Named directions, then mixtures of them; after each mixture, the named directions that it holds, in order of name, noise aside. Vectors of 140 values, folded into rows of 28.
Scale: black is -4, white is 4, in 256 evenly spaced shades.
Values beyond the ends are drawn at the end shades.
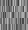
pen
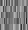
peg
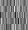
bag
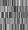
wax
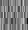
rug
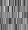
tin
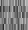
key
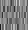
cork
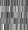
key, peg.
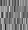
peg, tin, wax.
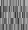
bag, key.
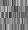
wax.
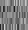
cork, key.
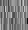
pen, rug.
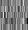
rug.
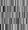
cork, key, peg.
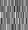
bag.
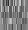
pen, tin, wax.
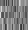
peg, pen, wax.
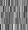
cork, peg.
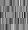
bag, cork, tin.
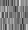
pen, wax.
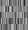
bag, tin.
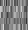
key, peg.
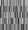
bag, key.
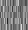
key, peg, pen.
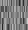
rug, wax.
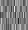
bag.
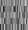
cork, key, peg.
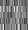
cork, key, peg.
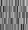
key, peg.
